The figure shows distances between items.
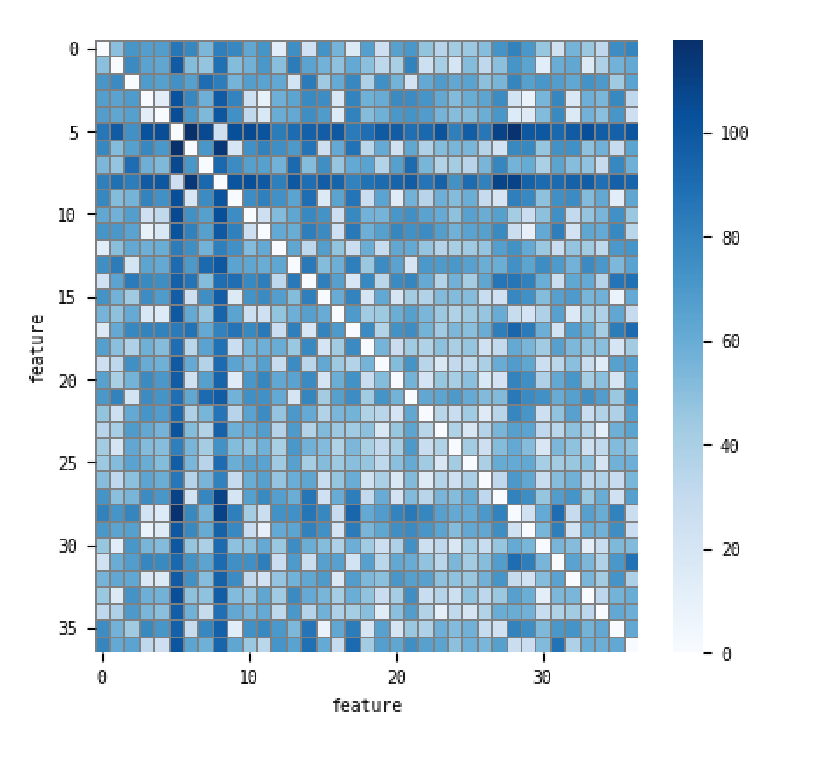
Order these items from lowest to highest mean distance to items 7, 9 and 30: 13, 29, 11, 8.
29, 11, 13, 8
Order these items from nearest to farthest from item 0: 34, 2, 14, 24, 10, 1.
14, 34, 24, 1, 10, 2
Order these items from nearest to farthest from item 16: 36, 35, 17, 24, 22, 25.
36, 24, 25, 22, 35, 17
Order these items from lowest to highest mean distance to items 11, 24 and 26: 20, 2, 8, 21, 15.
20, 15, 2, 21, 8
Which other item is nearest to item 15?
35
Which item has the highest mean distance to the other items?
5
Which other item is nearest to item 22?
26
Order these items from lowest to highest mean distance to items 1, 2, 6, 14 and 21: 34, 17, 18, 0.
18, 34, 0, 17
